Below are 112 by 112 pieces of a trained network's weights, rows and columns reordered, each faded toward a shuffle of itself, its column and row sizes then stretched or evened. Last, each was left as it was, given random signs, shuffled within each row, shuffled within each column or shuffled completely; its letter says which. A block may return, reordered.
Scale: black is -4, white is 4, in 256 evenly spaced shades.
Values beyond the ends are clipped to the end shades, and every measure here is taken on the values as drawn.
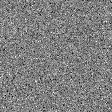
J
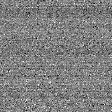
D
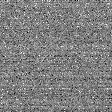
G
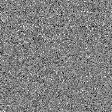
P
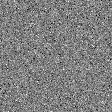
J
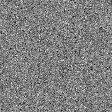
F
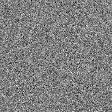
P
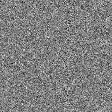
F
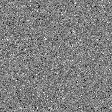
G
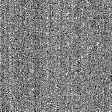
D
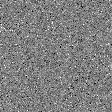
J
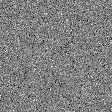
J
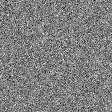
J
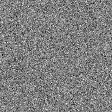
F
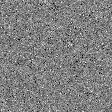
J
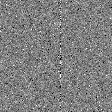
F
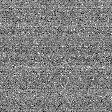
G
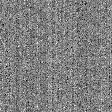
F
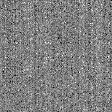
D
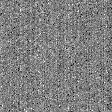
F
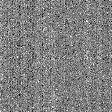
D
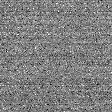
G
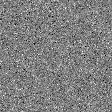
J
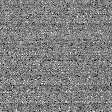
G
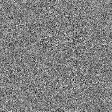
P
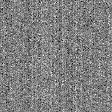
D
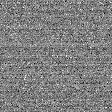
G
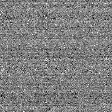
D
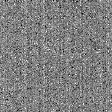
D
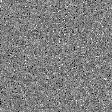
F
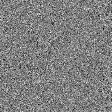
F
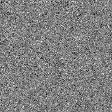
P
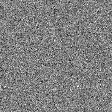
F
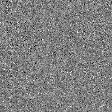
P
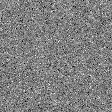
J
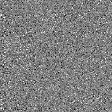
D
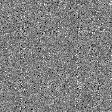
P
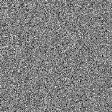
D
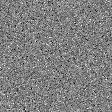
J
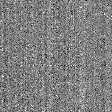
D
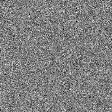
P
